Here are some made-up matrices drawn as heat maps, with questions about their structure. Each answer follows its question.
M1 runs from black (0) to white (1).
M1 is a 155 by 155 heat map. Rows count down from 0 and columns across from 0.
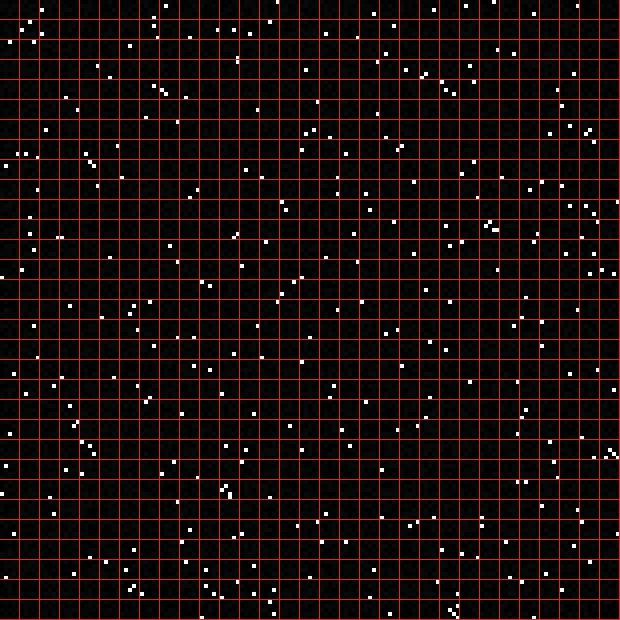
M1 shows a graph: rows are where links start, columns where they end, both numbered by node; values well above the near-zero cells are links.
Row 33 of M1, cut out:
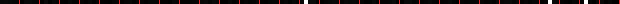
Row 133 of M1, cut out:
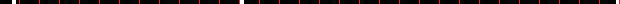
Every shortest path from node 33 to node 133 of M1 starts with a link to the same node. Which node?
node 146
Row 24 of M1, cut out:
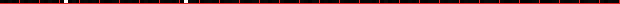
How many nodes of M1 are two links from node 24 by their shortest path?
2
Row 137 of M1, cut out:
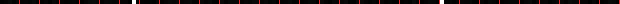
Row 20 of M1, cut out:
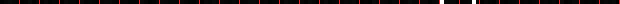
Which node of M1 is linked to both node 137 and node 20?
node 110
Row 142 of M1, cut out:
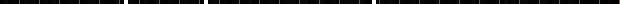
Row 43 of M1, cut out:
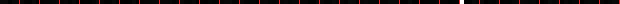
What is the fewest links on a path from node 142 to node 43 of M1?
6
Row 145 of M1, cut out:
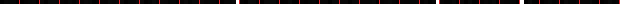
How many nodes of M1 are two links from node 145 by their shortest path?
5
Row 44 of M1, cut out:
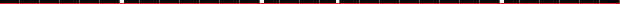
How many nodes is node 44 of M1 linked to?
4
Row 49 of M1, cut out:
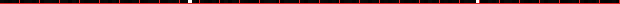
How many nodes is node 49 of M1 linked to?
2
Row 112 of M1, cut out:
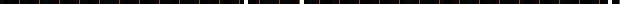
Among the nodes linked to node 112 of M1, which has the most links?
node 75
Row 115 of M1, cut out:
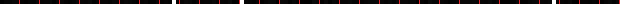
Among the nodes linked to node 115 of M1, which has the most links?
node 60
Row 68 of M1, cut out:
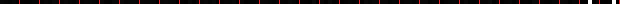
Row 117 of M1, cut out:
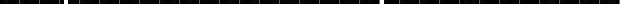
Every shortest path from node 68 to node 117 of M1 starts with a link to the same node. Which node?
node 147
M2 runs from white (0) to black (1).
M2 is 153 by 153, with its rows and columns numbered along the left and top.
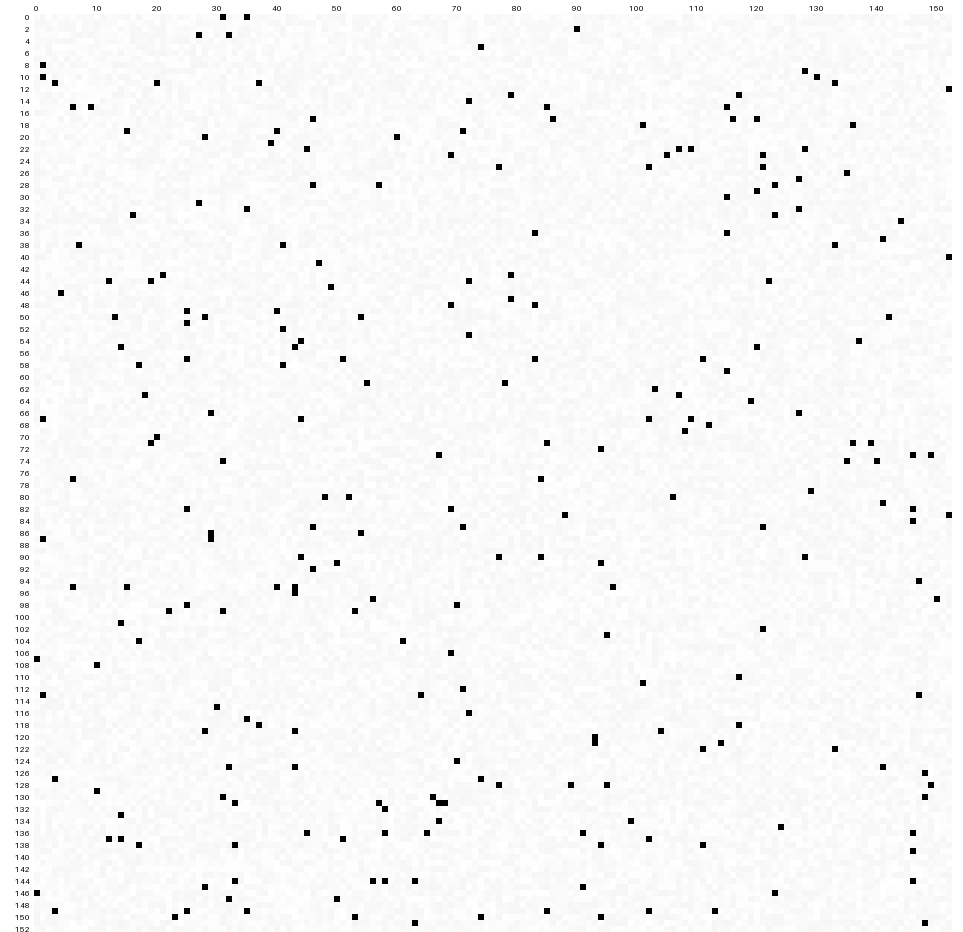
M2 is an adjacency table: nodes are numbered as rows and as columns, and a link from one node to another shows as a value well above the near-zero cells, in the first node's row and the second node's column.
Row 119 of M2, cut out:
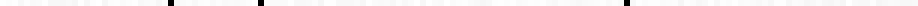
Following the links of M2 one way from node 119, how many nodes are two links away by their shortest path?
7
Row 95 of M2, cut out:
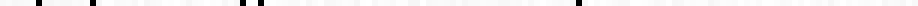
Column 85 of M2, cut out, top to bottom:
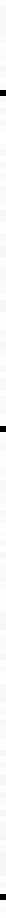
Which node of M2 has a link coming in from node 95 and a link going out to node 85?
node 15
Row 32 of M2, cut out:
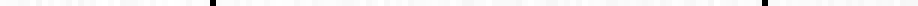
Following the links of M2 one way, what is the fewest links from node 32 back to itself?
3
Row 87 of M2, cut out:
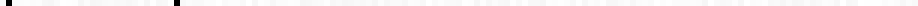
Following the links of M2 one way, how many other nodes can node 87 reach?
4
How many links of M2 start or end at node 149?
8
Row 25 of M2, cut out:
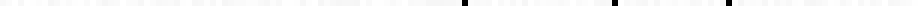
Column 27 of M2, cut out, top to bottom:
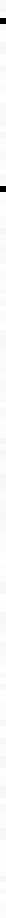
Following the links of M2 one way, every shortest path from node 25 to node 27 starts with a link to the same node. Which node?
node 77
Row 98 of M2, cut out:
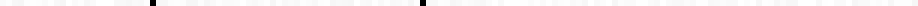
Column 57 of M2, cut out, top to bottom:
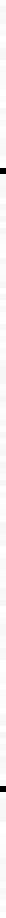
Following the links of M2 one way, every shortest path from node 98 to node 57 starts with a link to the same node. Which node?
node 70
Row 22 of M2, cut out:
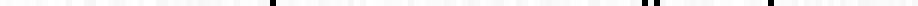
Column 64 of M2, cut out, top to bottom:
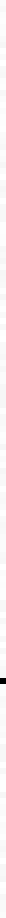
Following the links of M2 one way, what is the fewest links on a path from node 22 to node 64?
4
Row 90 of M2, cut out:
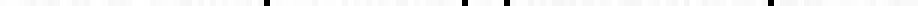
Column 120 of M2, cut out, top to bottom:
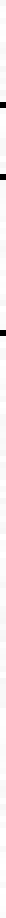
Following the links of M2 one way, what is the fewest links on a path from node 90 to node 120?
7
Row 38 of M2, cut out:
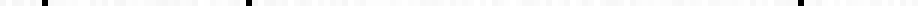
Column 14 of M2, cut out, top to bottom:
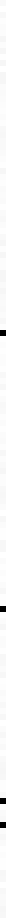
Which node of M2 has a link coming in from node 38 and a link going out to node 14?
node 133
